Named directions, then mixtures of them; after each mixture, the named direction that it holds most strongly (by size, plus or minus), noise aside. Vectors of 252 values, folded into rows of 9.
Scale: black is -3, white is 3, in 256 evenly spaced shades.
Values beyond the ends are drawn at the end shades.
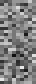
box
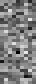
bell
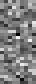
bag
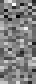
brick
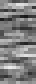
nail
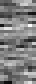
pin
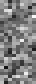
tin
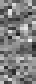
bag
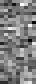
pin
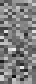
box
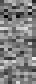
brick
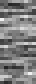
nail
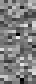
bag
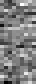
pin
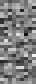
box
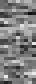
pin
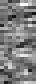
pin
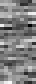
pin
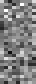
brick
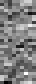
pin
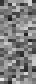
box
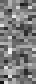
tin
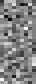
brick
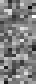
tin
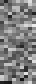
box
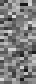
box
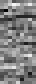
nail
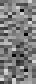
box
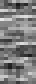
nail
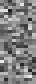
bell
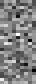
bag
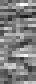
nail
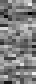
pin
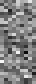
bell
